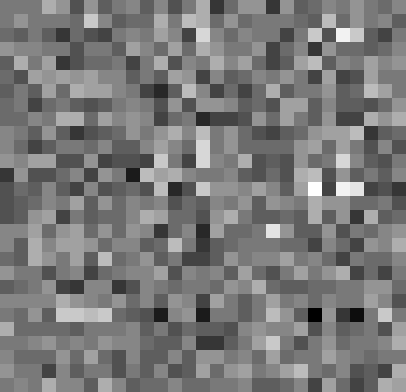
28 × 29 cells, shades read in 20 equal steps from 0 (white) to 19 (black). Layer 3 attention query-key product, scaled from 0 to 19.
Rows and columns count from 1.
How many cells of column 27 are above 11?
9
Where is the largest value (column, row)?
23, 23
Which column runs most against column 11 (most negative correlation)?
7
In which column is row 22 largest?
15
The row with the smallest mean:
2
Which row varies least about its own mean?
26
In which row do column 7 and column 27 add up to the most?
10
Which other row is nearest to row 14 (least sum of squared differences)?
3
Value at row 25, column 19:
7
